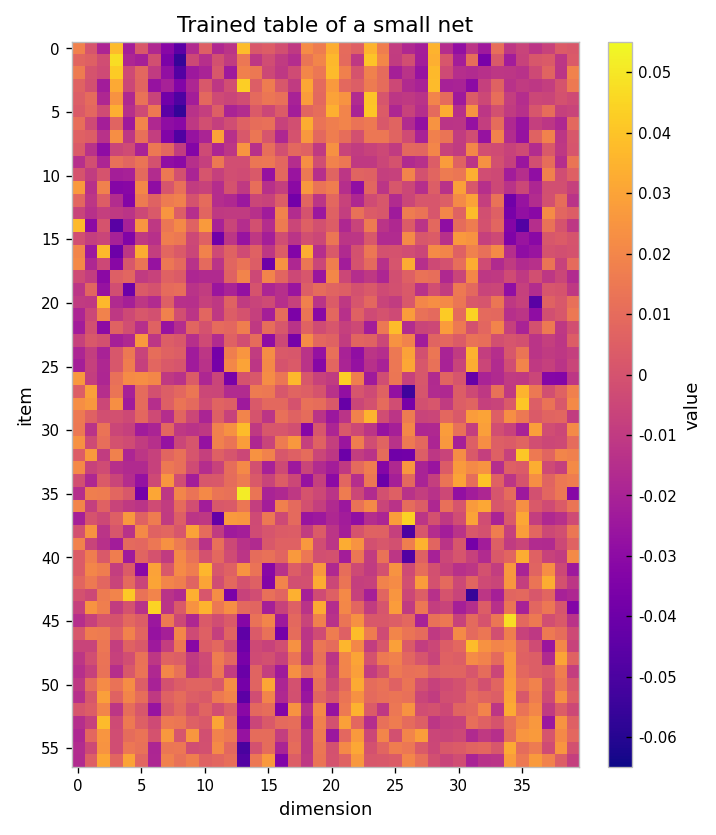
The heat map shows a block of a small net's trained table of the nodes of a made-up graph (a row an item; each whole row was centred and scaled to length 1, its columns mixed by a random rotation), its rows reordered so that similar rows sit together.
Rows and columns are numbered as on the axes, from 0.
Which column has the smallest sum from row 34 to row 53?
13
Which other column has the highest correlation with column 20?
28
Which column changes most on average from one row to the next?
31
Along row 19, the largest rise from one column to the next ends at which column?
5
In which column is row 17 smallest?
15
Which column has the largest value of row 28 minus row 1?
8
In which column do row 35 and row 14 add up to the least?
35
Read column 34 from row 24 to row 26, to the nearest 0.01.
0 0 -0.01
